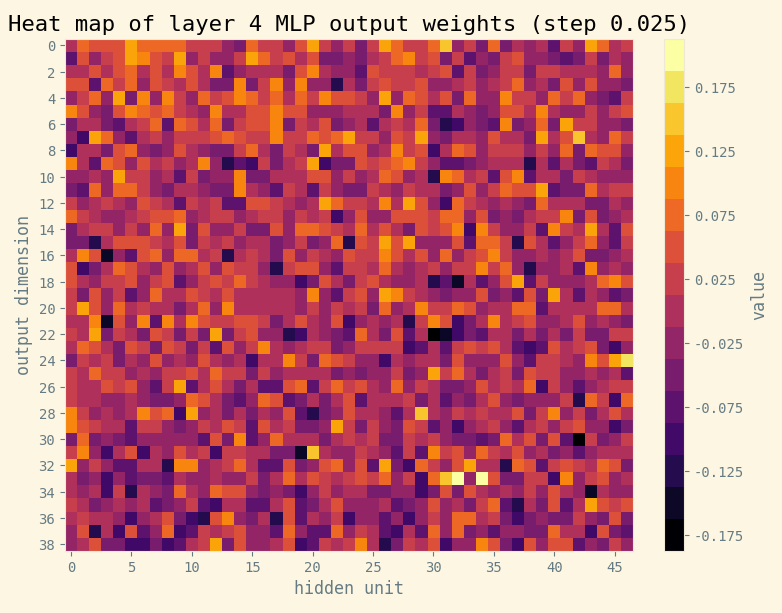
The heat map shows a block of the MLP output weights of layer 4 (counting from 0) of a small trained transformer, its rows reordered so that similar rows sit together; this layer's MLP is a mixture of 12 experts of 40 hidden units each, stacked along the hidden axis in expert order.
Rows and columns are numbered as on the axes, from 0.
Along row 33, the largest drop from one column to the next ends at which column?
33
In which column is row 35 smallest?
37
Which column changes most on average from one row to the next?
32
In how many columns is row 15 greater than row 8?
19
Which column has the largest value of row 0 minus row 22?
31
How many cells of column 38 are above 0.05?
2
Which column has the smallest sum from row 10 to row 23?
3
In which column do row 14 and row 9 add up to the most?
20
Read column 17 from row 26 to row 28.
-0.075 0.05 -0.025
